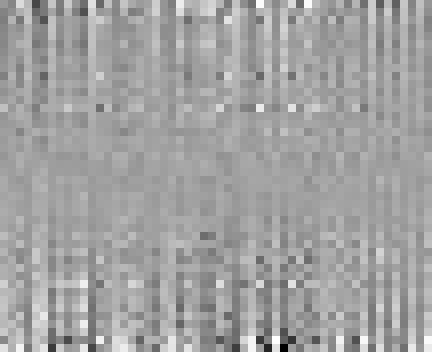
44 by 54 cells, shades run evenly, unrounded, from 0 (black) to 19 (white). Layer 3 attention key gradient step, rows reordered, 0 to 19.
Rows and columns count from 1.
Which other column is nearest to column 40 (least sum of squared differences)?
9
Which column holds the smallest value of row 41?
23
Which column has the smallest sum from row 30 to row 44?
36
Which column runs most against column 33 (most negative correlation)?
13
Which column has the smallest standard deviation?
19
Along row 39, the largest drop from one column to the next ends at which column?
12
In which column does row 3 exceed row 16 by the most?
29
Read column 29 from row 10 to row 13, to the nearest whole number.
16 14 12 14
